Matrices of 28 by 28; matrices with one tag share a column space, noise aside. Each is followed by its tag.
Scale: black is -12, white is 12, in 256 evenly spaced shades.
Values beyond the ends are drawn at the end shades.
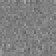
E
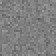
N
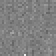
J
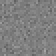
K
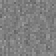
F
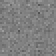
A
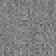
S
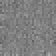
F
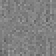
N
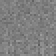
S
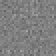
K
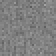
J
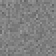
A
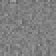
E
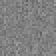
J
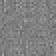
J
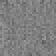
F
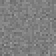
S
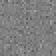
E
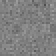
A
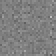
K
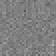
S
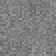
S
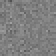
A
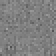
N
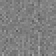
N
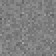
S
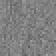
F
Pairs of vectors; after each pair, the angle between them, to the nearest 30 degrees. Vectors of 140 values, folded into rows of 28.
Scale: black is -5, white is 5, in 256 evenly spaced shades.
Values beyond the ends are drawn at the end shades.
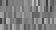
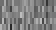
60 degrees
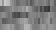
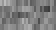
30 degrees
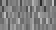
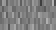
30 degrees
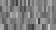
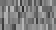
90 degrees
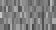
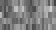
60 degrees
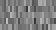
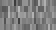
60 degrees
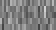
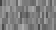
60 degrees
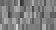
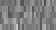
30 degrees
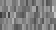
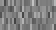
90 degrees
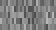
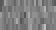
90 degrees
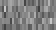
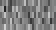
150 degrees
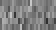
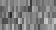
150 degrees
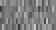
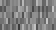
30 degrees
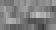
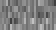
120 degrees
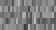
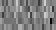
60 degrees
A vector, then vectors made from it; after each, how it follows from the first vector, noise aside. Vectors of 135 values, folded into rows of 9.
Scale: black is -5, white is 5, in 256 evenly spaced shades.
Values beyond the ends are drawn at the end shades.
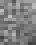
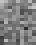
reversed, negated.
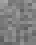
reversed, negated, shrunk.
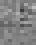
reversed, negated, partly zeroed.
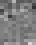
negated, partly zeroed.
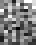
scaled up.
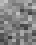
reversed, negated.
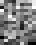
scaled up.
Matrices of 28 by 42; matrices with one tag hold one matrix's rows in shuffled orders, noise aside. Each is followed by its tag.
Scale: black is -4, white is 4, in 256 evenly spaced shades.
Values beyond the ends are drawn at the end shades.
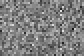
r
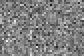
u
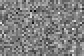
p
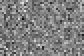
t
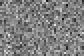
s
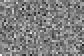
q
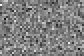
q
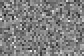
q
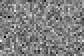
q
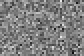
r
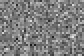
p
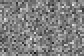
p
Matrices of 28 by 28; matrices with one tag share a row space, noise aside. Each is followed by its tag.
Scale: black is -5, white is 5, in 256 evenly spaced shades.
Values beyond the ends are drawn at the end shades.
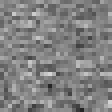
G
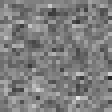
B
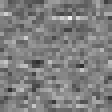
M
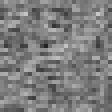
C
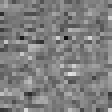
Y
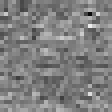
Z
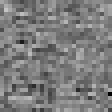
G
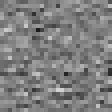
M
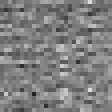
Z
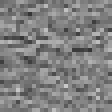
C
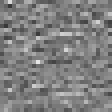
M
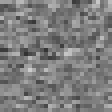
C
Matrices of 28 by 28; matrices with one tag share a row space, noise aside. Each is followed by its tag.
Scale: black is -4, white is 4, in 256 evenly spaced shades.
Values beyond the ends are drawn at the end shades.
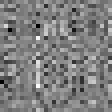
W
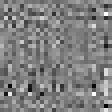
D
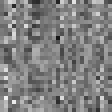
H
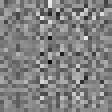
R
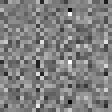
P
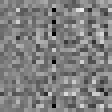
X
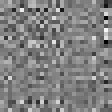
D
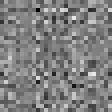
W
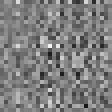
R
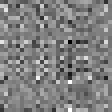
P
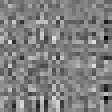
D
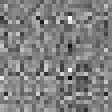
P
